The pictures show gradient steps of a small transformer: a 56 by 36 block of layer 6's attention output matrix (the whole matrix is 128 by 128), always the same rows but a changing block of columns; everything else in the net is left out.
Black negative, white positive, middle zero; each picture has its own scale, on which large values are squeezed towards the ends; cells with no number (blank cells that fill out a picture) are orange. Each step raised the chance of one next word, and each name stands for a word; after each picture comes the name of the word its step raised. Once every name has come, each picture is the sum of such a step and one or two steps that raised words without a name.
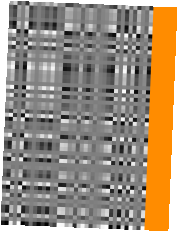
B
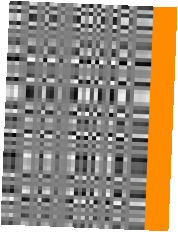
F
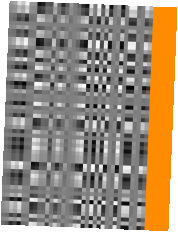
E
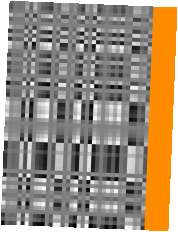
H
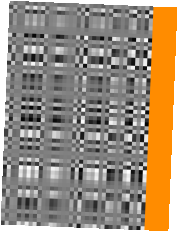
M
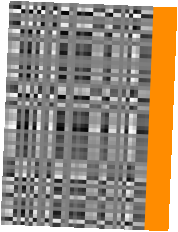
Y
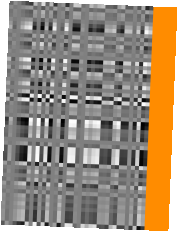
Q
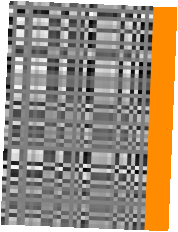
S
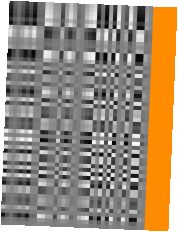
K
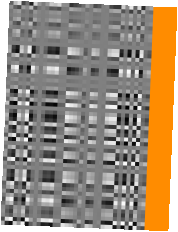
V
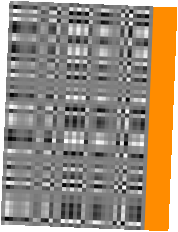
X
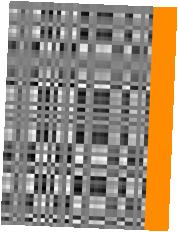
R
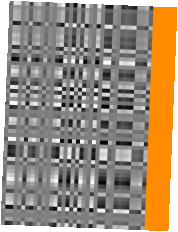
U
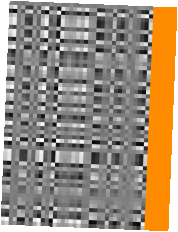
S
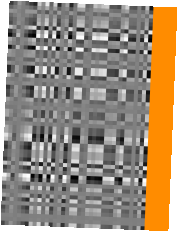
S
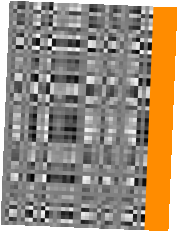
Y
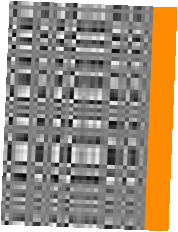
Q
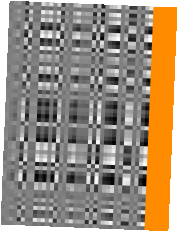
V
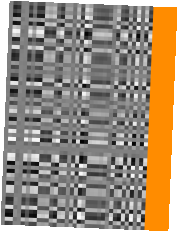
K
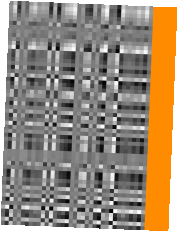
E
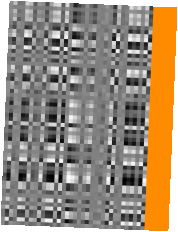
V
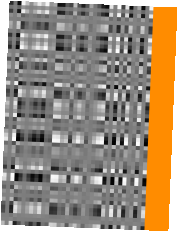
E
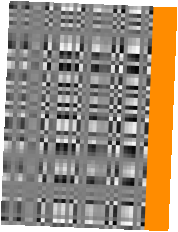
E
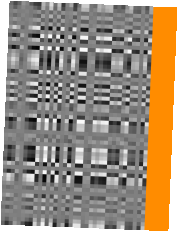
Q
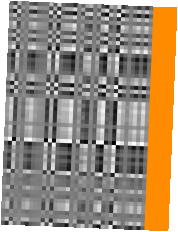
H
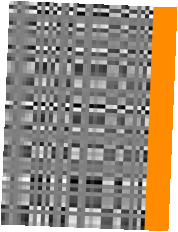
U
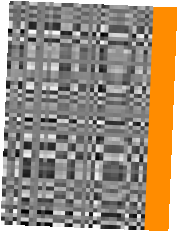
B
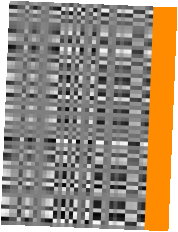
X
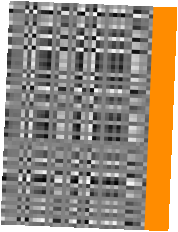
Y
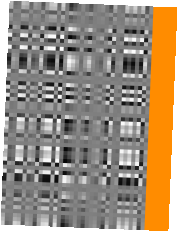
Q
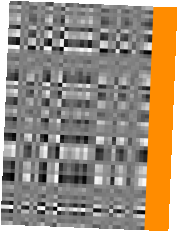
U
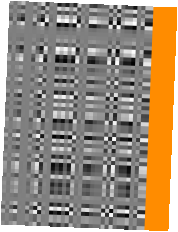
F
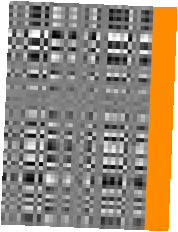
K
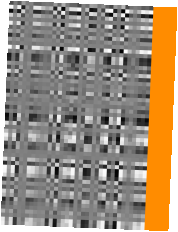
M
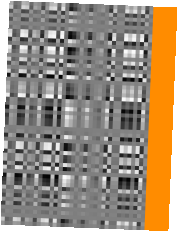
X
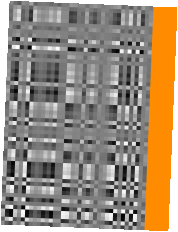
H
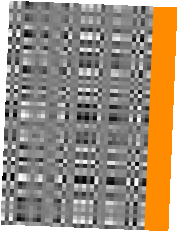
V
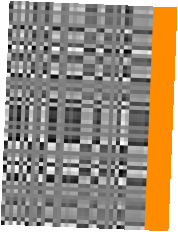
M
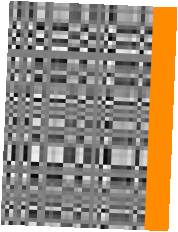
Q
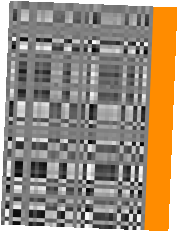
H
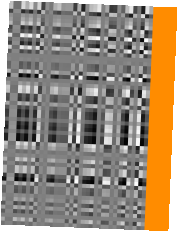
Y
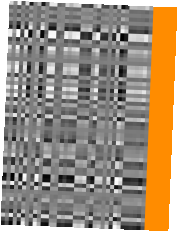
B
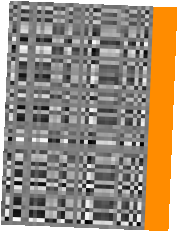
X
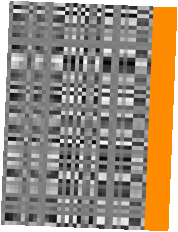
F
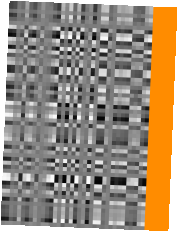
V
